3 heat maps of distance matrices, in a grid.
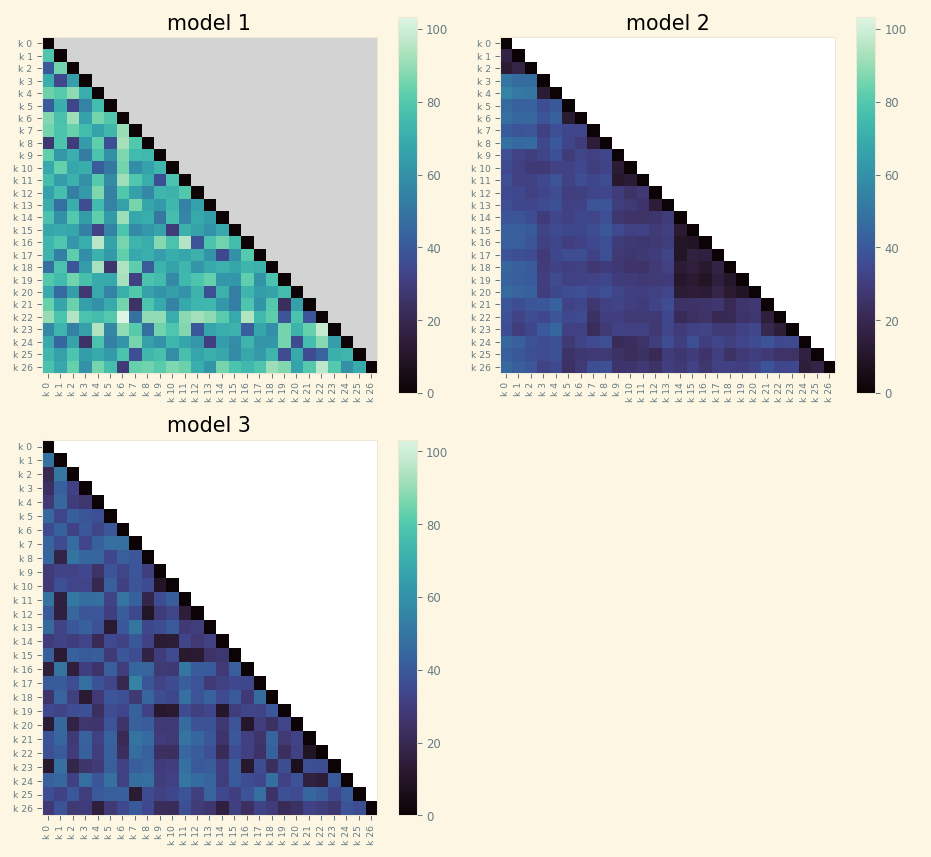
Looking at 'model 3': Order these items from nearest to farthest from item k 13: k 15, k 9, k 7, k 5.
k 5, k 15, k 9, k 7
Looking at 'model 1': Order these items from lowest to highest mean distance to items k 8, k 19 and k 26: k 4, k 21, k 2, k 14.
k 21, k 2, k 14, k 4
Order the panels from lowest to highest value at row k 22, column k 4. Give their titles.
model 3, model 2, model 1
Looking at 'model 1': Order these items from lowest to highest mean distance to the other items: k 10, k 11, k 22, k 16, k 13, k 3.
k 3, k 13, k 10, k 11, k 16, k 22
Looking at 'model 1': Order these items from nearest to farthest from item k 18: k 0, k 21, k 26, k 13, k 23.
k 0, k 23, k 13, k 21, k 26
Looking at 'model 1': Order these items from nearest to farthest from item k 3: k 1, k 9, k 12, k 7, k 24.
k 24, k 1, k 9, k 12, k 7
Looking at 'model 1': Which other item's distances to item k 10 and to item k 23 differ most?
k 4
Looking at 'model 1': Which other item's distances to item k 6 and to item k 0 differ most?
k 8
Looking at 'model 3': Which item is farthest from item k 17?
k 7
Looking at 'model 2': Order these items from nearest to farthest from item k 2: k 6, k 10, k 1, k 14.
k 1, k 10, k 14, k 6
